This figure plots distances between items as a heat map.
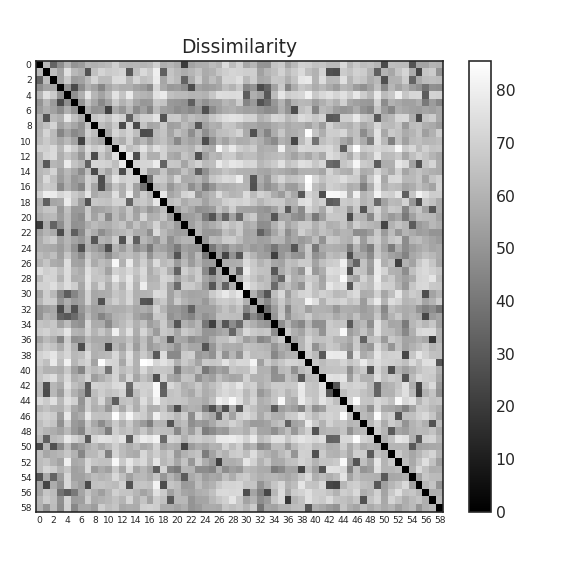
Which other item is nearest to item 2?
50
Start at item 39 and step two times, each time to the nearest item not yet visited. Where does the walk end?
32
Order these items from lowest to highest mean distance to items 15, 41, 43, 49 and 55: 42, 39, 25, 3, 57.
42, 3, 25, 57, 39
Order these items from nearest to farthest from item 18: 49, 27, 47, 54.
49, 54, 47, 27
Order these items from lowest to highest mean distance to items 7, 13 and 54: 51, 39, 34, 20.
51, 20, 34, 39
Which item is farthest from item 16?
39
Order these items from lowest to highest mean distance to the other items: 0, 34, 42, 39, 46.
34, 0, 42, 46, 39
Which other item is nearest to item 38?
53
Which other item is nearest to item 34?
25
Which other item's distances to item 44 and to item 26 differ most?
52
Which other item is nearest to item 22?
3
